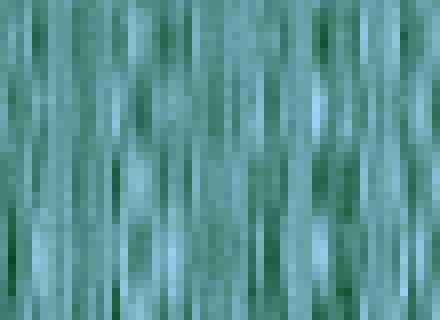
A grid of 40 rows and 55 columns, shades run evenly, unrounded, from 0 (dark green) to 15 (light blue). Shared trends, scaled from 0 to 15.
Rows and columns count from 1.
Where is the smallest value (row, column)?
33, 2
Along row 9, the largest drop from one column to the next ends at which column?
51
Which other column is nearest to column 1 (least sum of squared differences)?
13
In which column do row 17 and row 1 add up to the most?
40
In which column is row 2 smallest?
41
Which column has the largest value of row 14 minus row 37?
15
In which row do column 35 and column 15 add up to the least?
37
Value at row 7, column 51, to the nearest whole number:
4
